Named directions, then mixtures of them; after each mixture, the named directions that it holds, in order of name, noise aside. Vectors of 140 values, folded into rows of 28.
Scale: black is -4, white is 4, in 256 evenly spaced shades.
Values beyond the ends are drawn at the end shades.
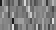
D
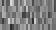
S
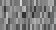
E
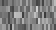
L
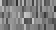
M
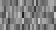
E, L, M.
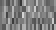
D, E, L.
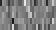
D.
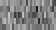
L.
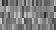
L, M.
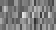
E, S.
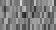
E.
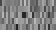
D, E, S.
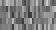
D, M.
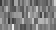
D, L, S.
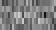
L, M.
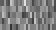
D, S.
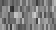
L.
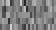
D, E, S.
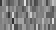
D.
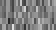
E, L, S.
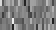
D.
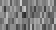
E.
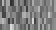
S.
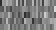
M.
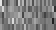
D, M, S.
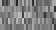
L, M, S.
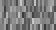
E, M.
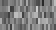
L.
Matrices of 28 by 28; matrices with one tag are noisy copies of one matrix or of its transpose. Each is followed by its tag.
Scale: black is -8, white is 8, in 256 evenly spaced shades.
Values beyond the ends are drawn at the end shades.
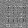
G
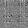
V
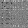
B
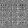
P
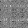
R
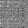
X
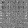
B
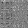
B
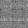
R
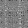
R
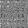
X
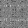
R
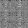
R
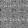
R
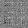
P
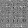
G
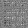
P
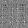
P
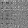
B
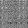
X
